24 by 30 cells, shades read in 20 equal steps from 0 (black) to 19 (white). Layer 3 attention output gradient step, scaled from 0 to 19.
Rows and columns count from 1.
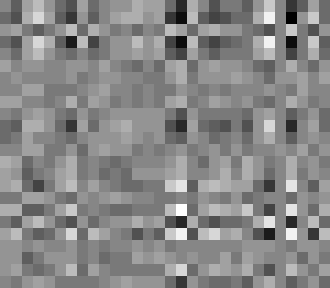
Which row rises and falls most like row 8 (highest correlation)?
13
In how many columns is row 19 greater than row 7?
12
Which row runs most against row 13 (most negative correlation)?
22
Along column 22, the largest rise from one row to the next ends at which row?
20
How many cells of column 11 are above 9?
16
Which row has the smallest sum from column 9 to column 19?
4
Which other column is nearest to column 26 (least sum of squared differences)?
14
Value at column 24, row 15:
11
